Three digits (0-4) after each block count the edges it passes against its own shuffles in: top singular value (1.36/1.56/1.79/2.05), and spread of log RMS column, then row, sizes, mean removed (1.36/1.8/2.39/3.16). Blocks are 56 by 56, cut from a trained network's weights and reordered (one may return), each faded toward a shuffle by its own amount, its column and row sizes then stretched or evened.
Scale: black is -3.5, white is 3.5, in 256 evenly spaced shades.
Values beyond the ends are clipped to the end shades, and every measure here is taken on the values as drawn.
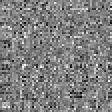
3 2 2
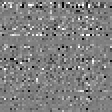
1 2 4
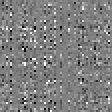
2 4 2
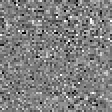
2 1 1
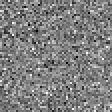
0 0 0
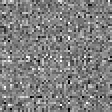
3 2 2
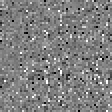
0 2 1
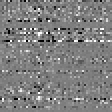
3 1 4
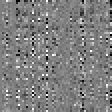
4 4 1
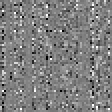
0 4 1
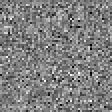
0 1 1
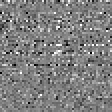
2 0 3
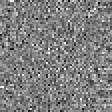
3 0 1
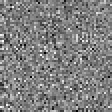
3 1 0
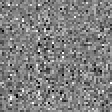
0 2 1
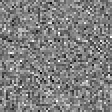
1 0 0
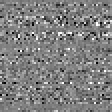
1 0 4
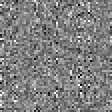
1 3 0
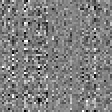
3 4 1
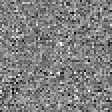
0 1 1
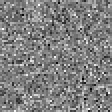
2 0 0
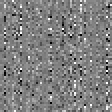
3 4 0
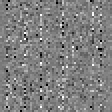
1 3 1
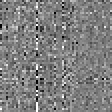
2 3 1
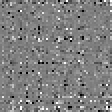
1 3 3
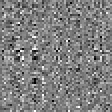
4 3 1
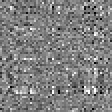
4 2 2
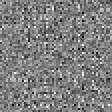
3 2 1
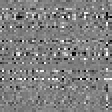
4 1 4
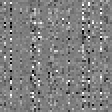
1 4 1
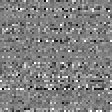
1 0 4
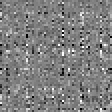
1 4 2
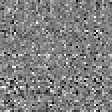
3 2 2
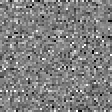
1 0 2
